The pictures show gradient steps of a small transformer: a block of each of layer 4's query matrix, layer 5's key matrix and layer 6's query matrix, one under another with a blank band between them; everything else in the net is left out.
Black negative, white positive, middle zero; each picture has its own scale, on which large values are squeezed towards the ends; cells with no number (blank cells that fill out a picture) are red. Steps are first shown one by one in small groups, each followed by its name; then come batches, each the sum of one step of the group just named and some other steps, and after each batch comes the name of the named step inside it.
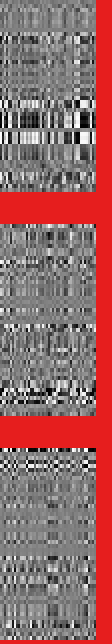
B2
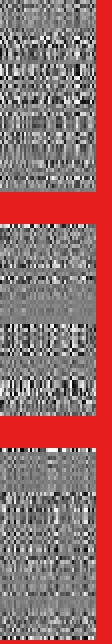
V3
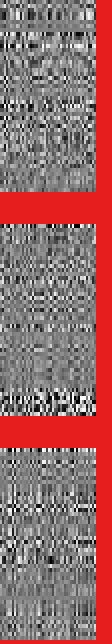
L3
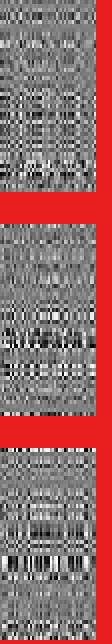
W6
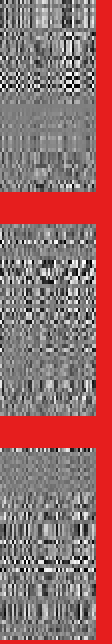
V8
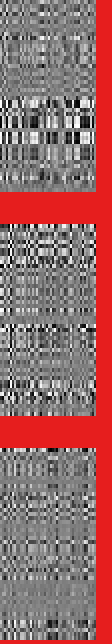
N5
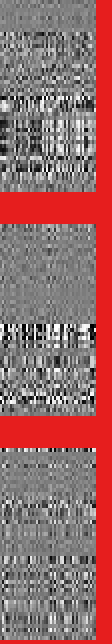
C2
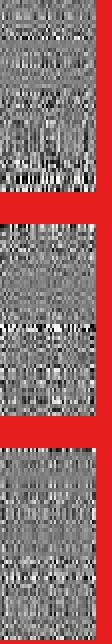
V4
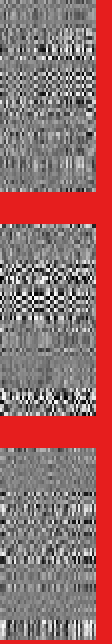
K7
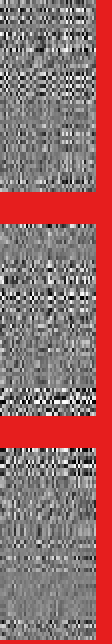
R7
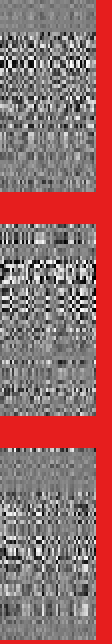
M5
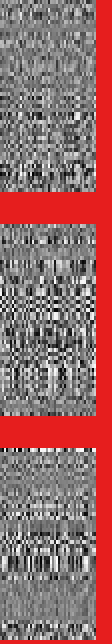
W6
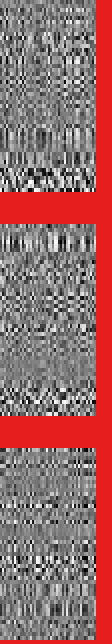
R7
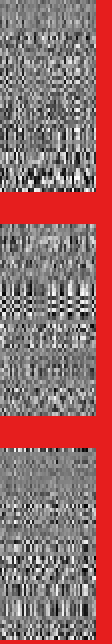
V4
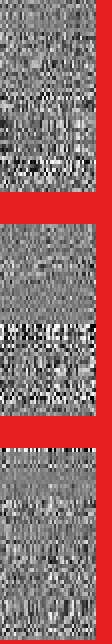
C2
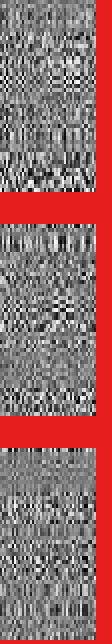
L3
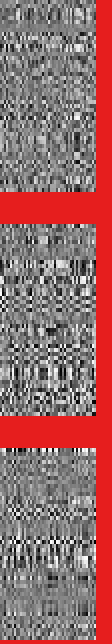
L3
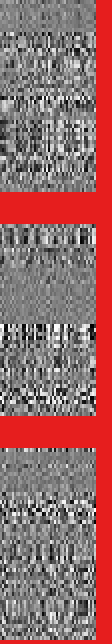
C2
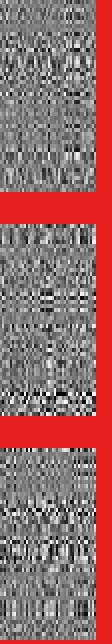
R7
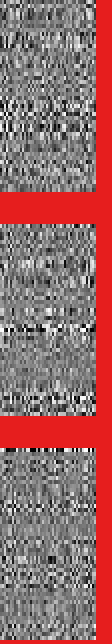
L3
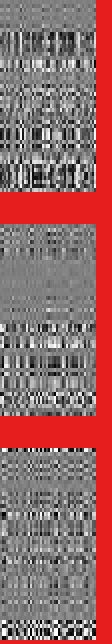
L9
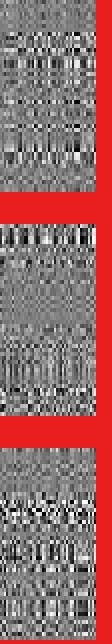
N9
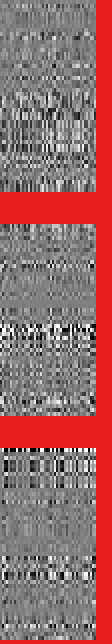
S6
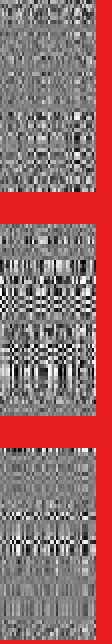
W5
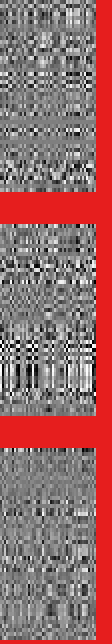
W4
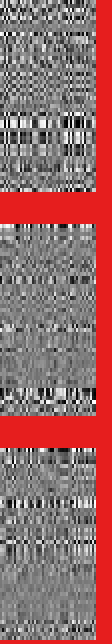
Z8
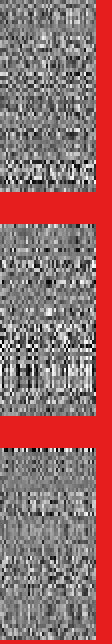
W4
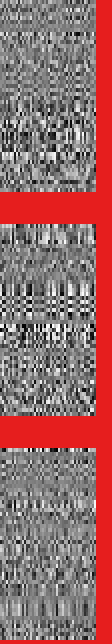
Z8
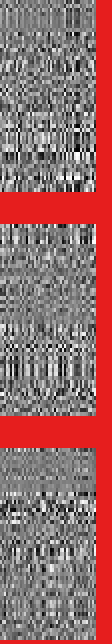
N9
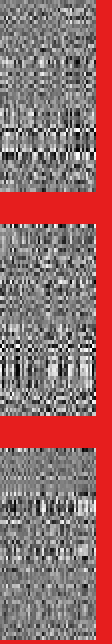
W4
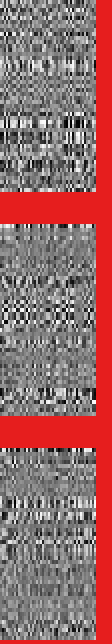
Z8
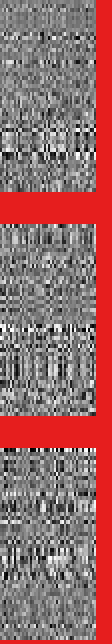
S6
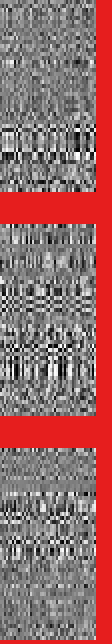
W5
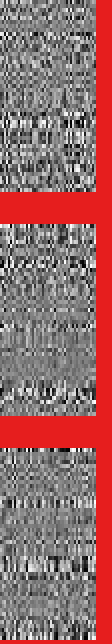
Z8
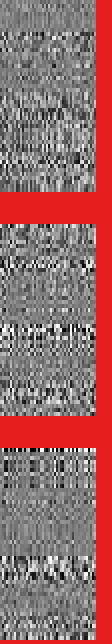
S6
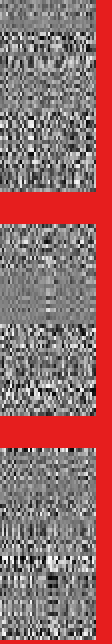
L9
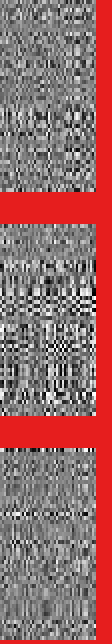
W5
